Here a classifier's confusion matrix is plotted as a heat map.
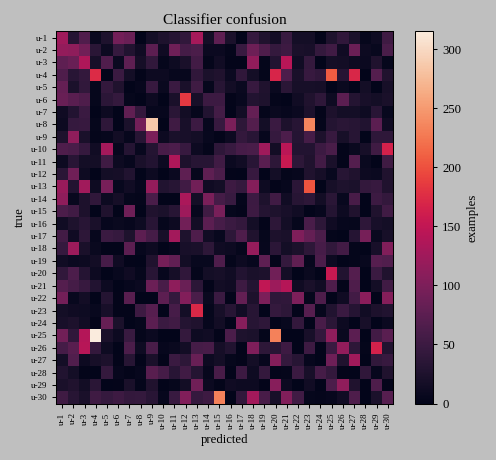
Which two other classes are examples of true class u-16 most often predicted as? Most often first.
u-12, u-14
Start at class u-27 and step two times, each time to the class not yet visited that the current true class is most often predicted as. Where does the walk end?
u-25
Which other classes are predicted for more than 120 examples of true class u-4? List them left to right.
u-20, u-25, u-27
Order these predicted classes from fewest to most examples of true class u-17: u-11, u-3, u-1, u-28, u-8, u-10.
u-10, u-3, u-1, u-8, u-28, u-11
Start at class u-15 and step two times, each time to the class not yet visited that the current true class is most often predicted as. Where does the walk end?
u-2
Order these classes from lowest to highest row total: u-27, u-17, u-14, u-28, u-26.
u-28, u-27, u-14, u-17, u-26
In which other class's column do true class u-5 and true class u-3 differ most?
u-21
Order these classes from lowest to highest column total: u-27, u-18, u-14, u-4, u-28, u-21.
u-28, u-14, u-4, u-27, u-21, u-18
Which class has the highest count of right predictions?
u-4
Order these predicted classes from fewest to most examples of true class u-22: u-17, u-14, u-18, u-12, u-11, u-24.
u-14, u-18, u-11, u-24, u-17, u-12
